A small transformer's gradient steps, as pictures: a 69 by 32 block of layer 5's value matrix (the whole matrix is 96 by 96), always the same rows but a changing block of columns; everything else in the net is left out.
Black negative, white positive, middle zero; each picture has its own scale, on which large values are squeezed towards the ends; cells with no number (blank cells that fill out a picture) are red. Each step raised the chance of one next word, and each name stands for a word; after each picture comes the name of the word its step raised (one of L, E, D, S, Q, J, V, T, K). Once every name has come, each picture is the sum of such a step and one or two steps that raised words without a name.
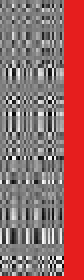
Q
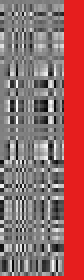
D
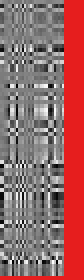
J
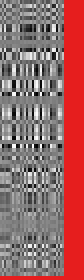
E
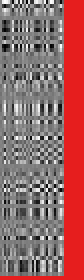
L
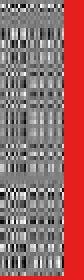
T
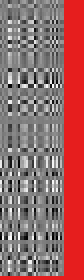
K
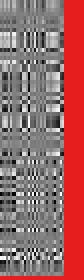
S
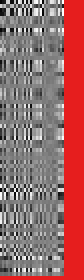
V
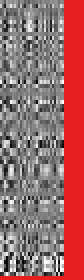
K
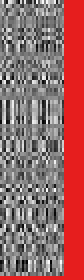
L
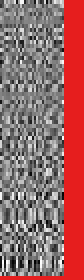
T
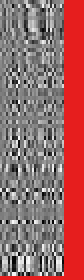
T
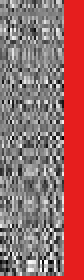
K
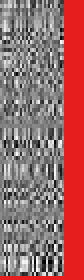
T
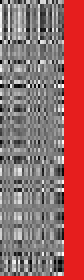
J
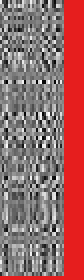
E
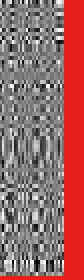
J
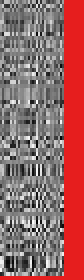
T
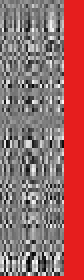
J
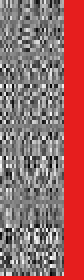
Q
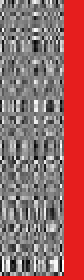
D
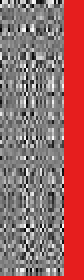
E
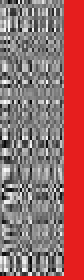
V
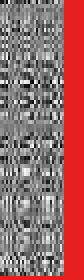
K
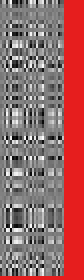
Q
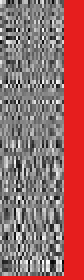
K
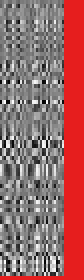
K
